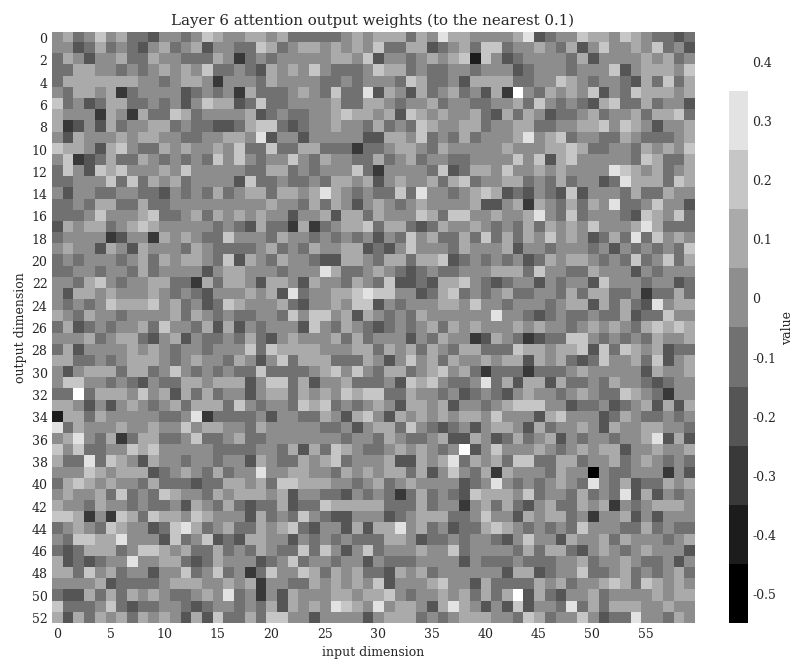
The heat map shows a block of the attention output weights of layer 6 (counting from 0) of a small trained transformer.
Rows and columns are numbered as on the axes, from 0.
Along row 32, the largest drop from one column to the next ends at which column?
3
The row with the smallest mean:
47
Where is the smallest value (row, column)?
39, 50
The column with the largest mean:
34
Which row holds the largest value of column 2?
32
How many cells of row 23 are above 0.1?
6
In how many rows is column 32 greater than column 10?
17
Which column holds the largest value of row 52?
54
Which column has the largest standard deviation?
44
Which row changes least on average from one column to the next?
21
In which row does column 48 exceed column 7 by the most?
51
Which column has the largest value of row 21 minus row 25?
45
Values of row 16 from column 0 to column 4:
-0.1 -0.1 -0.1 0 0.2
